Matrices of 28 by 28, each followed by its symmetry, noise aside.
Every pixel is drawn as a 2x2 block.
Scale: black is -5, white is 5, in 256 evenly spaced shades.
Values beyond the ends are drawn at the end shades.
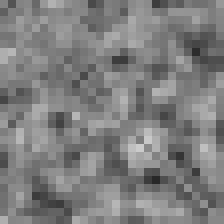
symmetric.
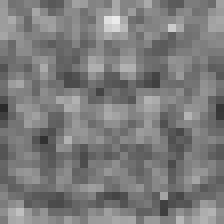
mirrored left to right.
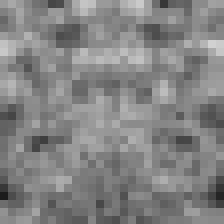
mirrored left to right.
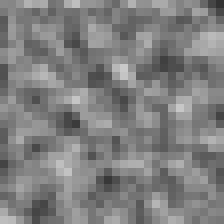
antisymmetric.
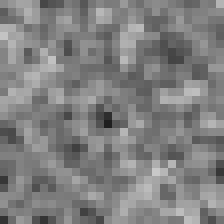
symmetric across the other diagonal.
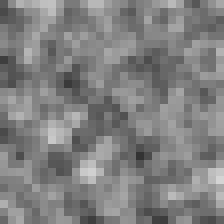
symmetric across the other diagonal.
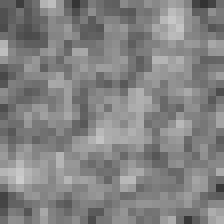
symmetric.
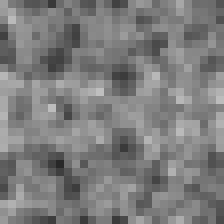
mirrored top to bottom.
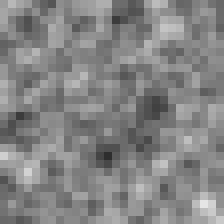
symmetric.
